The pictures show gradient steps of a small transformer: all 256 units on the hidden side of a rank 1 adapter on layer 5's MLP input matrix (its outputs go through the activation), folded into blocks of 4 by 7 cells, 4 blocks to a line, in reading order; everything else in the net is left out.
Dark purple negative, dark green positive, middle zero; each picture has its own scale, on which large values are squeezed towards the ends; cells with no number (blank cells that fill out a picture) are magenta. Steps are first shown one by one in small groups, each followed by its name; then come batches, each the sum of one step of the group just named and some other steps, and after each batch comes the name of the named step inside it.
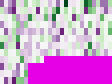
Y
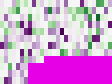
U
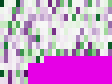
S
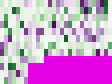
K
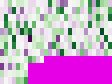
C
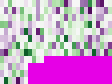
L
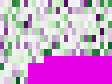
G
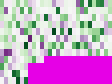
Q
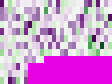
G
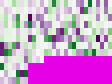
G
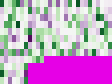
S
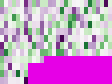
G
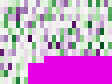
C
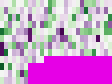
U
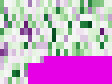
Q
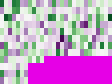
S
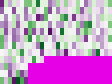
Y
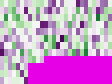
K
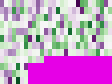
Q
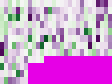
L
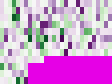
G
